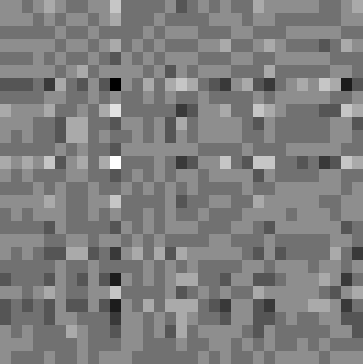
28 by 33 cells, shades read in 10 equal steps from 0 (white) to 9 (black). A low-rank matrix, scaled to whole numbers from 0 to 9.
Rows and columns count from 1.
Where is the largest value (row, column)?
7, 11
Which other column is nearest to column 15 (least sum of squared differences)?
13
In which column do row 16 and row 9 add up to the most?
17
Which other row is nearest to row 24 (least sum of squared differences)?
22
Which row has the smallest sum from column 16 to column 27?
4
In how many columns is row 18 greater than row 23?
13
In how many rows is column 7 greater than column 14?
11
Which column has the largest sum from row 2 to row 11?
16
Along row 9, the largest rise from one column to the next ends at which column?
12
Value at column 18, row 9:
6
